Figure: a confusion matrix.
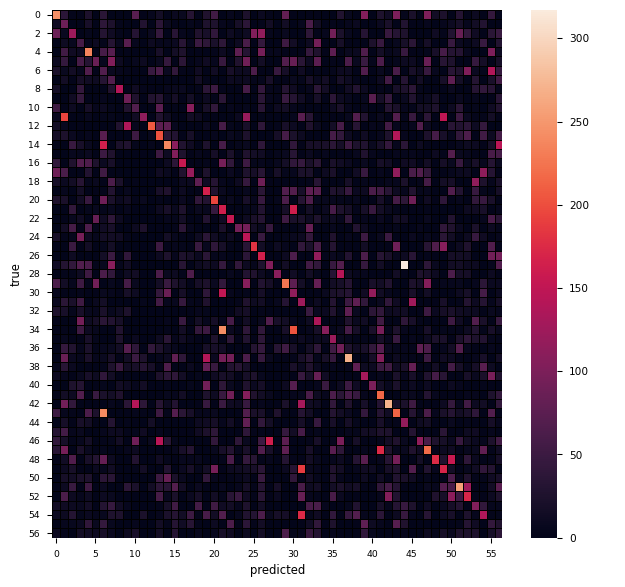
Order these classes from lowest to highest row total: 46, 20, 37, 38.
38, 20, 46, 37
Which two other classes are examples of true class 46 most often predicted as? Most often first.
27, 13
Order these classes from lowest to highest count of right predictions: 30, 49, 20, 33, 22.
30, 33, 22, 49, 20
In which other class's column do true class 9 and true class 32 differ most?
37
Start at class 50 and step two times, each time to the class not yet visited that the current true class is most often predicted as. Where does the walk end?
6
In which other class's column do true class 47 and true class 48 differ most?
41
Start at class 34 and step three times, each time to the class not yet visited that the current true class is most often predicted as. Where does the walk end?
40
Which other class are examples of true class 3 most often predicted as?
33
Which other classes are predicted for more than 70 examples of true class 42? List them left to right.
1, 10, 31
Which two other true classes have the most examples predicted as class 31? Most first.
49, 54
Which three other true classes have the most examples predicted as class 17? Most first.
10, 28, 54
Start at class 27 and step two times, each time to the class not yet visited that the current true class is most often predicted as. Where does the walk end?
24
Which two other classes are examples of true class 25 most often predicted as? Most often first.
49, 43
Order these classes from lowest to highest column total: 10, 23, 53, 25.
23, 25, 10, 53
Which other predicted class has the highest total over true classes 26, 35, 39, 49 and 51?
31
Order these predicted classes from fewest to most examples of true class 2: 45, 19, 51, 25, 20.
45, 19, 20, 51, 25
